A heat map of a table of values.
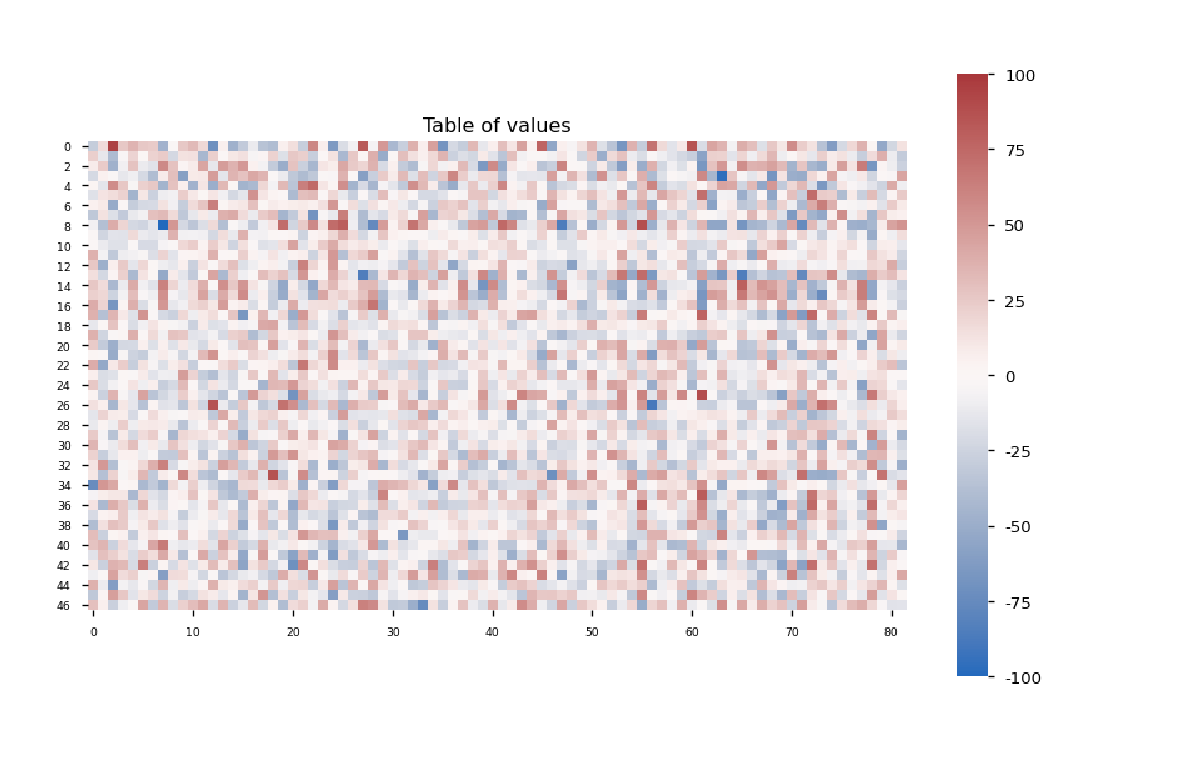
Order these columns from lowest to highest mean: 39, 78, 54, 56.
54, 56, 39, 78
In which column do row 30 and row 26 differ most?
73
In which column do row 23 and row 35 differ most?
72
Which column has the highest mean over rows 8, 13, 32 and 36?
55
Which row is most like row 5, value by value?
35
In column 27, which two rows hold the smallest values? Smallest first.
13, 3
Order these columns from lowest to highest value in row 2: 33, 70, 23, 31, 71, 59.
70, 31, 59, 33, 23, 71
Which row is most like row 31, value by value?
24
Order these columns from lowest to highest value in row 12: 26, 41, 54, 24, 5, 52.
54, 26, 52, 5, 41, 24
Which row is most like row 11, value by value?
44
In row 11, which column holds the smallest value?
66
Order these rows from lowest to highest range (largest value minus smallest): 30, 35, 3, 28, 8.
28, 30, 35, 3, 8
